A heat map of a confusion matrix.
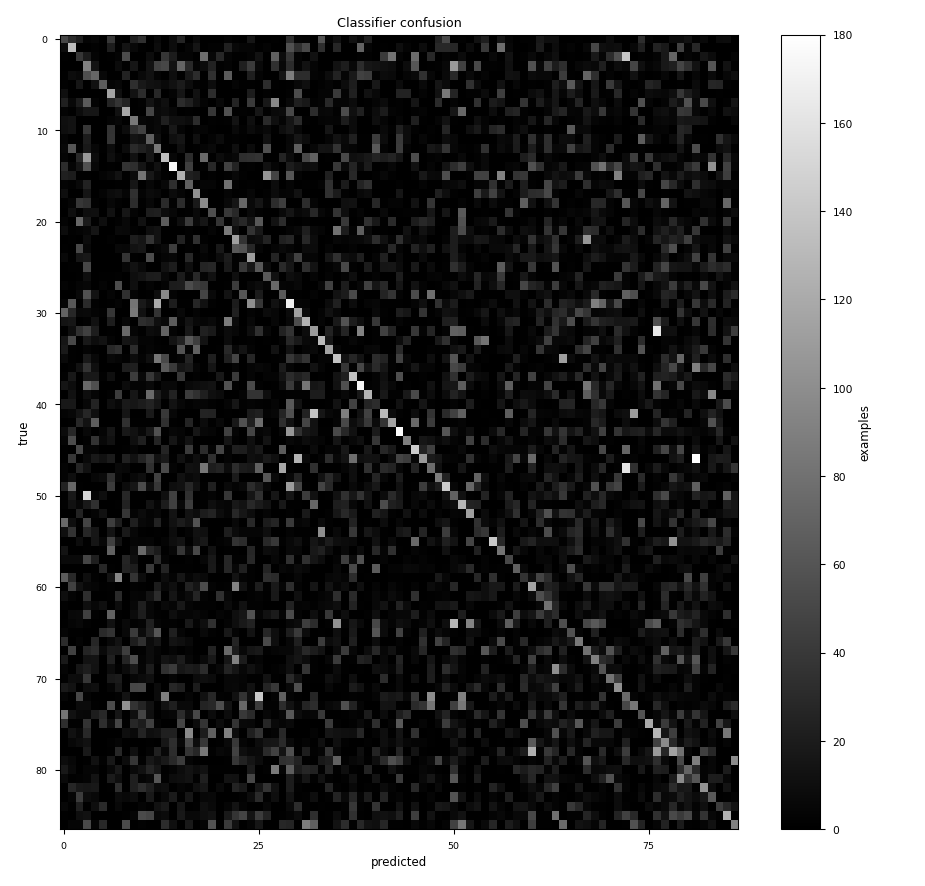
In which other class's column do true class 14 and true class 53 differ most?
69
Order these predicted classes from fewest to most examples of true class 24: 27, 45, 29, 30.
45, 29, 27, 30
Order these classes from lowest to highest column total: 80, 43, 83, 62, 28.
28, 80, 83, 43, 62
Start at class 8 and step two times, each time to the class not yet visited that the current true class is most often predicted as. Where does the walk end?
32
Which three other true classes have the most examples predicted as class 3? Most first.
50, 13, 38
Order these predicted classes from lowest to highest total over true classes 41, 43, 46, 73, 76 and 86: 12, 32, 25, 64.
12, 25, 64, 32
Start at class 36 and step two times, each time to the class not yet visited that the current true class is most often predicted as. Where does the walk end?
79
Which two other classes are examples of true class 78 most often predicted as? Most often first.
60, 76
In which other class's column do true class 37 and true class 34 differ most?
17
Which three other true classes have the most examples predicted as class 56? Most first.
15, 1, 25
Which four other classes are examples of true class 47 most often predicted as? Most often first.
72, 28, 18, 25
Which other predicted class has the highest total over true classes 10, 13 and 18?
3
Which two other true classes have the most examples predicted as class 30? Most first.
46, 12
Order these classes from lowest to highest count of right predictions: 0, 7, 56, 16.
7, 0, 16, 56
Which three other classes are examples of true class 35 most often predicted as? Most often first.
64, 12, 79
